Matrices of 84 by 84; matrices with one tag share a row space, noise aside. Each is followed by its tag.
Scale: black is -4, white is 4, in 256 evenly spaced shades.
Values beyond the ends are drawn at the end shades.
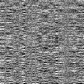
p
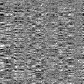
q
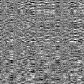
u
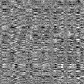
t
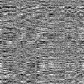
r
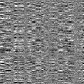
q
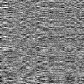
r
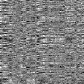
r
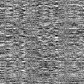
p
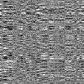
r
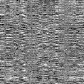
p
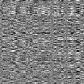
t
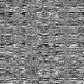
p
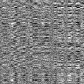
t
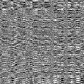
t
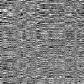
r
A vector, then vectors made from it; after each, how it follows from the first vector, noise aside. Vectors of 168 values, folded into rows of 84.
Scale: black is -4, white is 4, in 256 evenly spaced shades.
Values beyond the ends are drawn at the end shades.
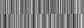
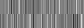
partly zeroed.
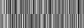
reversed.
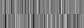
partly zeroed.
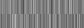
wrapped around, shrunk.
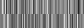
reversed.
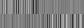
wrapped around, negated, partly zeroed.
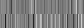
partly zeroed.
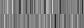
wrapped around, negated, partly zeroed.
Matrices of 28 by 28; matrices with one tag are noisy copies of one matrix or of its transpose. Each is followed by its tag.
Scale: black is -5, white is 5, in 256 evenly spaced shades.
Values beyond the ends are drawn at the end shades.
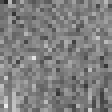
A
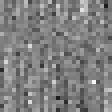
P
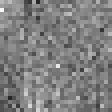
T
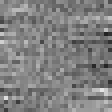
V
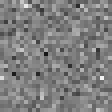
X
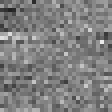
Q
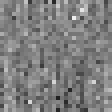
P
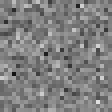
X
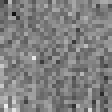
A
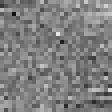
A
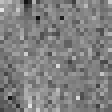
T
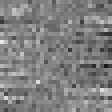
V
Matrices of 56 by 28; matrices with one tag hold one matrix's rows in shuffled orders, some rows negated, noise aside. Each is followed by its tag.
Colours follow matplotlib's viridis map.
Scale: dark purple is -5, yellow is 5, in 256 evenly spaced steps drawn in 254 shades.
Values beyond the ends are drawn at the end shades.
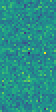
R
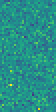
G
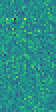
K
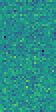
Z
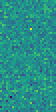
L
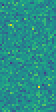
G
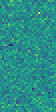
G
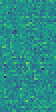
Z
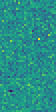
G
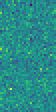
L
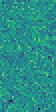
G
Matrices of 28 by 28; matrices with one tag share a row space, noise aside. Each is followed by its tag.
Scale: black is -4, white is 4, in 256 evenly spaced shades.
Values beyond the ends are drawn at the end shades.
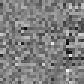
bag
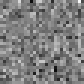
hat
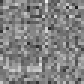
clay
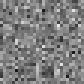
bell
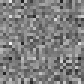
hat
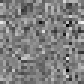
bag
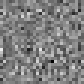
bell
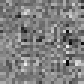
bag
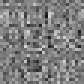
clay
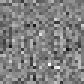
hat
